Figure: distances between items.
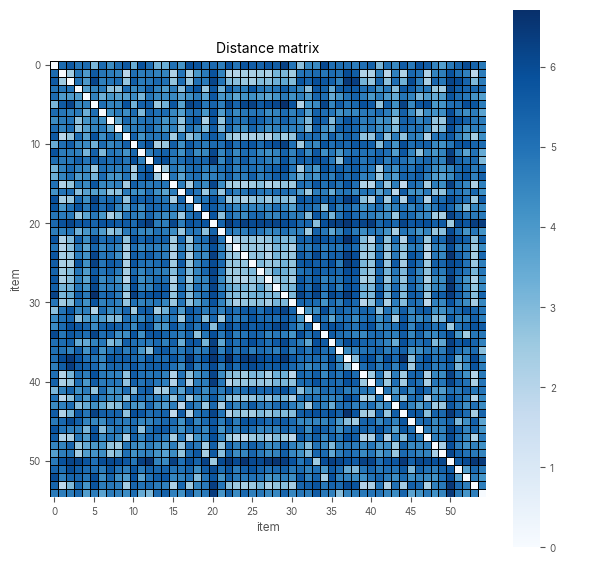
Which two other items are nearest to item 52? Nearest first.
34, 18
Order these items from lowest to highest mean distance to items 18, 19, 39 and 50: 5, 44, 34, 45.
34, 44, 45, 5
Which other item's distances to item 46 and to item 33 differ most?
50
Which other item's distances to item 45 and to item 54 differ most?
38
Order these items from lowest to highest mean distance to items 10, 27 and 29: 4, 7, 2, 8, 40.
40, 2, 4, 8, 7
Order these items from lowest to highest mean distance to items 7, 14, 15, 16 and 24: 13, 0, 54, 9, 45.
9, 13, 0, 54, 45
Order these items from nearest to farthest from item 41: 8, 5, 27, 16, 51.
5, 16, 8, 51, 27
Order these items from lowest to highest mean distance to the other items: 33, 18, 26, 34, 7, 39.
39, 26, 7, 18, 34, 33
